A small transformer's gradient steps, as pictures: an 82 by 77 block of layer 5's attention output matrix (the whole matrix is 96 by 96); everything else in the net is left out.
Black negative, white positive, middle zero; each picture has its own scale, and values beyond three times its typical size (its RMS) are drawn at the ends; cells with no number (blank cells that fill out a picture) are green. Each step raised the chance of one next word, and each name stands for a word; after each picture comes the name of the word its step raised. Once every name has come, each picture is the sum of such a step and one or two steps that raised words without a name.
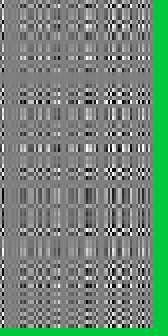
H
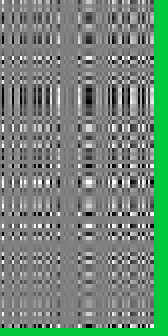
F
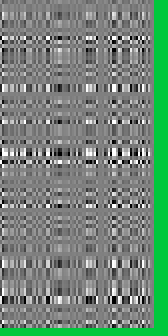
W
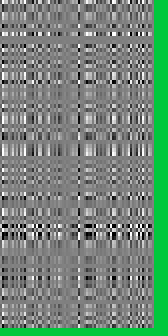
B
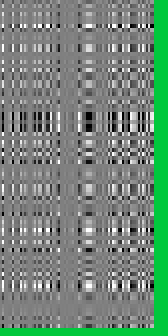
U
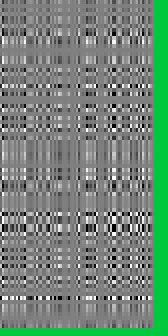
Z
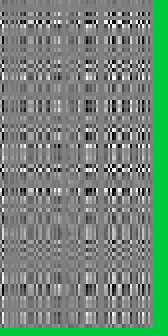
F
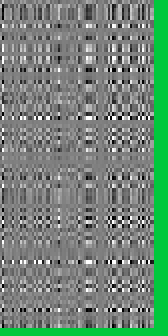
H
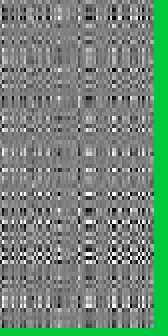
Z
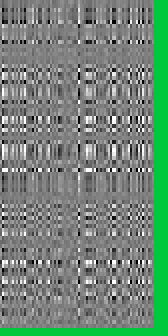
W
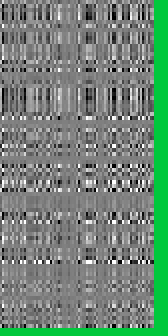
F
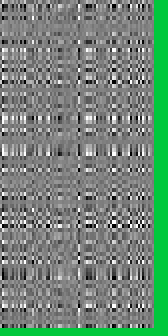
B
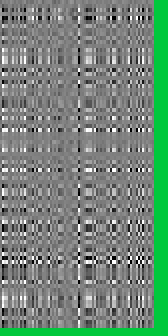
Z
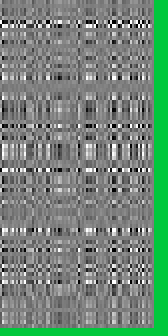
U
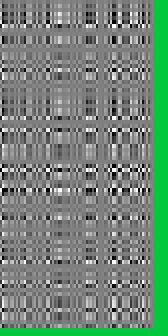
F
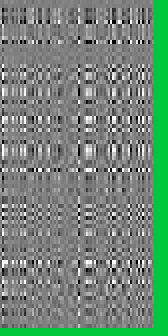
W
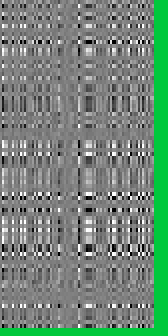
U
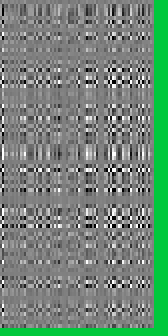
B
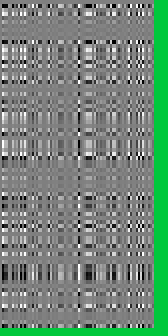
B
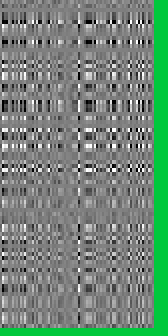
F
